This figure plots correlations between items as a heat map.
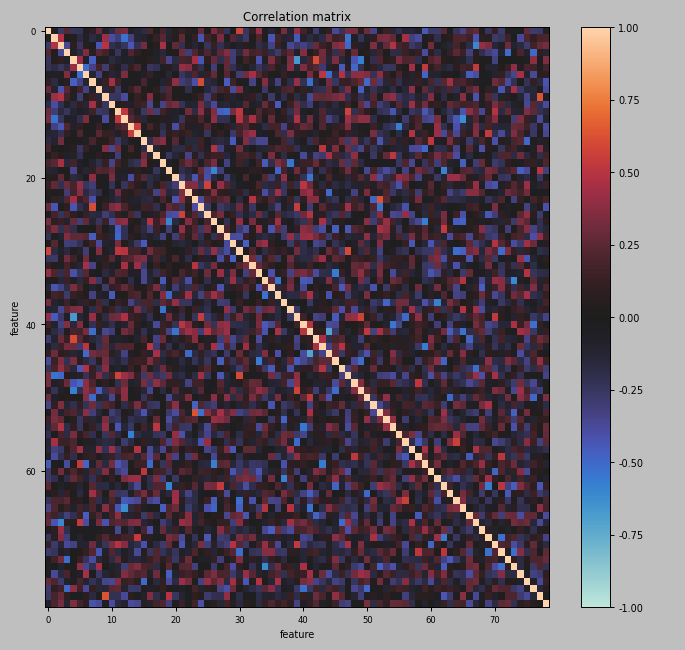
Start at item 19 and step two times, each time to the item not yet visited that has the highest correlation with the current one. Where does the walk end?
9
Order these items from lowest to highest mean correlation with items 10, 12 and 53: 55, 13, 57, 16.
16, 13, 55, 57
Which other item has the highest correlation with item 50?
41
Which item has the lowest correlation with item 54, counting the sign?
40
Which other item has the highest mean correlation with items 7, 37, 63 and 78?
20
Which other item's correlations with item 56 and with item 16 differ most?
64
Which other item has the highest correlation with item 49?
39
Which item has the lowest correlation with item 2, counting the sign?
67
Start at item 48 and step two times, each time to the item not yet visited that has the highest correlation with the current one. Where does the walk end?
71
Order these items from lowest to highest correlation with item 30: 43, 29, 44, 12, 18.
29, 43, 18, 44, 12
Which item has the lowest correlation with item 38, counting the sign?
18
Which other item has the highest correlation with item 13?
14
